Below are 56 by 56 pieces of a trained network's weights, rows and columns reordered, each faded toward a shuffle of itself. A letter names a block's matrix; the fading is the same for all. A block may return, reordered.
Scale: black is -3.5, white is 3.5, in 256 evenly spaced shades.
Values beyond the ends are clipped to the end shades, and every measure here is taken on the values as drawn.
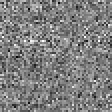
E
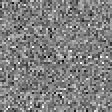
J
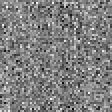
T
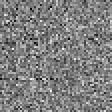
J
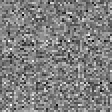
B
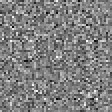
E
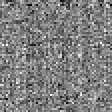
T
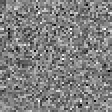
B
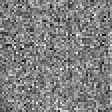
T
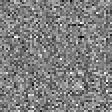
E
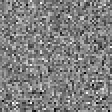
B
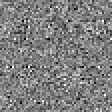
J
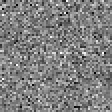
J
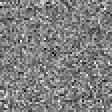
J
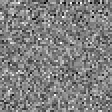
J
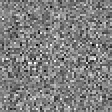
E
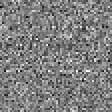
E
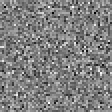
J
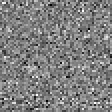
J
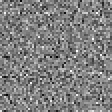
B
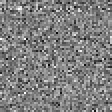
J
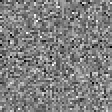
J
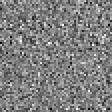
E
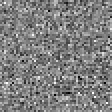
E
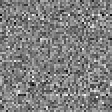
E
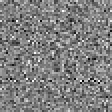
E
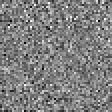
B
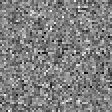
J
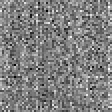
T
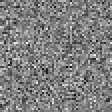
B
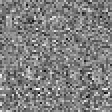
E
